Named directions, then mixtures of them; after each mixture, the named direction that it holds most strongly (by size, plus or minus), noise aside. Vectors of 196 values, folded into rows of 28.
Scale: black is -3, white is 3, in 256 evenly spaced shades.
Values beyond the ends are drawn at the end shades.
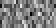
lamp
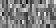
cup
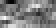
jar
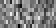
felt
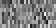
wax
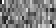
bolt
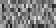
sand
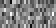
felt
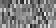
wax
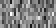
felt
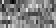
jar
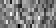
felt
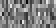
cup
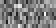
felt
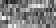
jar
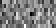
lamp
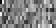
bolt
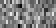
felt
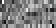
bolt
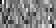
bolt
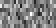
lamp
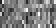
bolt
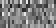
cup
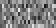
sand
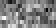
jar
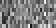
wax
